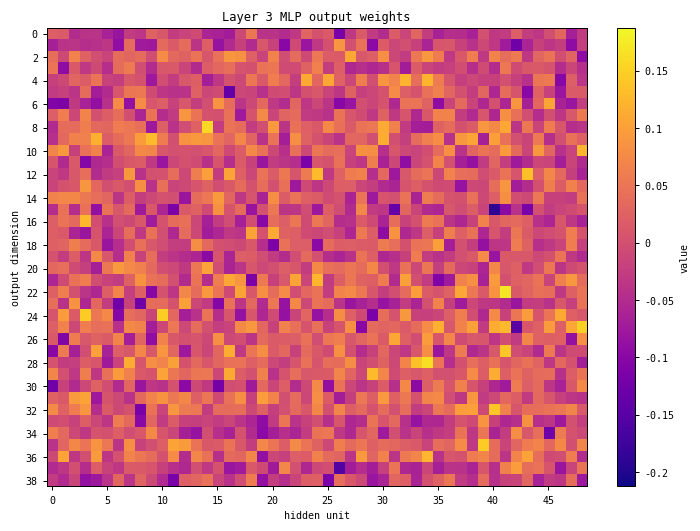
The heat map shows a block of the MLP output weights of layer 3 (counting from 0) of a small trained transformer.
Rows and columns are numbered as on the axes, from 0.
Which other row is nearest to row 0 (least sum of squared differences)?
19
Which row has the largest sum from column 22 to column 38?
4
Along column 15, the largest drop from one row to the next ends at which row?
23
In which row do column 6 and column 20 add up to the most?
8
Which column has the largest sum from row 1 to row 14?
41
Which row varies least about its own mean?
0
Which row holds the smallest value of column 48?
2
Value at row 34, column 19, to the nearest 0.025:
-0.1
